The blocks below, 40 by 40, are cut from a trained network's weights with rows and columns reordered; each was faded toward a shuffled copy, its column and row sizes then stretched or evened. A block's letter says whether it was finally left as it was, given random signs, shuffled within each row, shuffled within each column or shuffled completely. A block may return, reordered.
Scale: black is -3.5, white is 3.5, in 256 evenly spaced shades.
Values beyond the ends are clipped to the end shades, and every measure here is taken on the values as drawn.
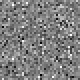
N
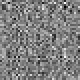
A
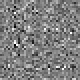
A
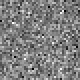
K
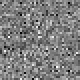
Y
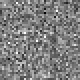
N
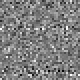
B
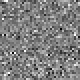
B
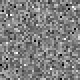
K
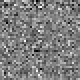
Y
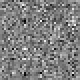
Y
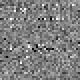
B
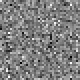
N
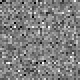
B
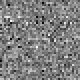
A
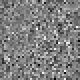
N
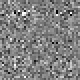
Y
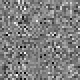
A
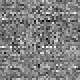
A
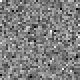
K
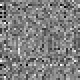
A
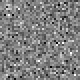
K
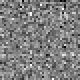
Y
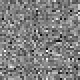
A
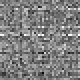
A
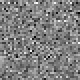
B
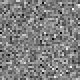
K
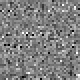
B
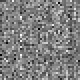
N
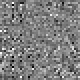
Y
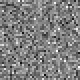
K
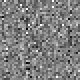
N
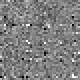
A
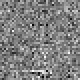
Y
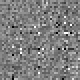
Y
